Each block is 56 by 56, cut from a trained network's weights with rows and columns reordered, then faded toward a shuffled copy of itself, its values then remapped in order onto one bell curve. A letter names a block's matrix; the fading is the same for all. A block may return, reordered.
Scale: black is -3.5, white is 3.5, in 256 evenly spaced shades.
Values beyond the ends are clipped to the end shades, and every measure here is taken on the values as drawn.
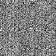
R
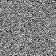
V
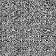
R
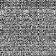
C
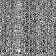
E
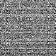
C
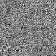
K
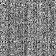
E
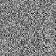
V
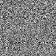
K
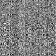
R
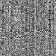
E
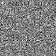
K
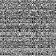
C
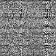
C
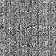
E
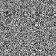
V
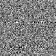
K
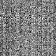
E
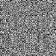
V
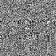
K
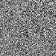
K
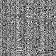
E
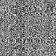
R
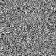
V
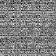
C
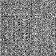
R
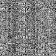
E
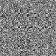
V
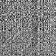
E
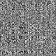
R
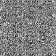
R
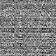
C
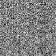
R
